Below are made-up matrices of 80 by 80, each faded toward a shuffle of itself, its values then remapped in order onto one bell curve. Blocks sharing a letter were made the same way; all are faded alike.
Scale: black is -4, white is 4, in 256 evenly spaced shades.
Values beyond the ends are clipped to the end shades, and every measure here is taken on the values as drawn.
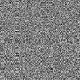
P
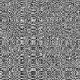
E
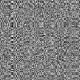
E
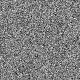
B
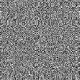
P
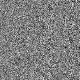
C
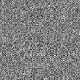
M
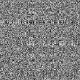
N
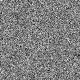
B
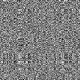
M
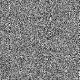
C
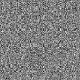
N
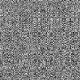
M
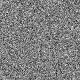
B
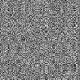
P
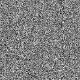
C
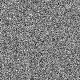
B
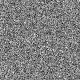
B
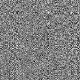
N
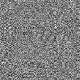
P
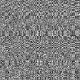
E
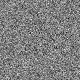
B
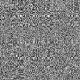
M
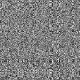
N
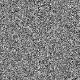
C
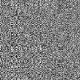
N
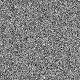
B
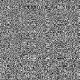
N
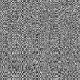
E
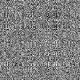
N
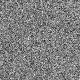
B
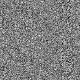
C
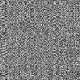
M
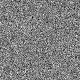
B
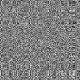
E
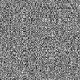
P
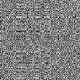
M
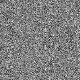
C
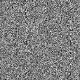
C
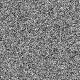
B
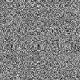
P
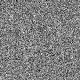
B
